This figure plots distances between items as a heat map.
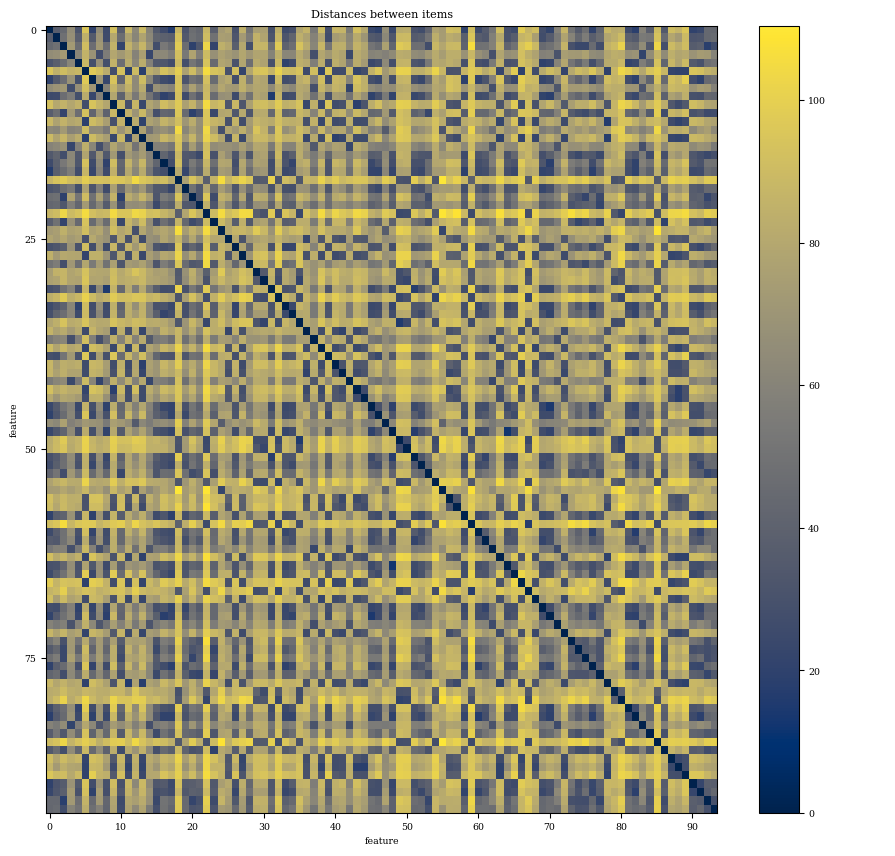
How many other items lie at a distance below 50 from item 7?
7
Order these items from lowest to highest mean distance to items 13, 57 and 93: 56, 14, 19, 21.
56, 21, 19, 14
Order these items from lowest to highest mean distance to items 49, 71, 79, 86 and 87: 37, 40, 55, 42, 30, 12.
30, 37, 42, 40, 12, 55
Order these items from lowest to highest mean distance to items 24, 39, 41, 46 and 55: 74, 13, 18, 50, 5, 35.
74, 13, 5, 35, 50, 18
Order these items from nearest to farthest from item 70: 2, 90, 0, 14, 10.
0, 90, 10, 2, 14
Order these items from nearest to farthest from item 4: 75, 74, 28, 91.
91, 74, 28, 75
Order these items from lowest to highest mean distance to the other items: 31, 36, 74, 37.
31, 74, 37, 36
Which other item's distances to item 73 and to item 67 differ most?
59
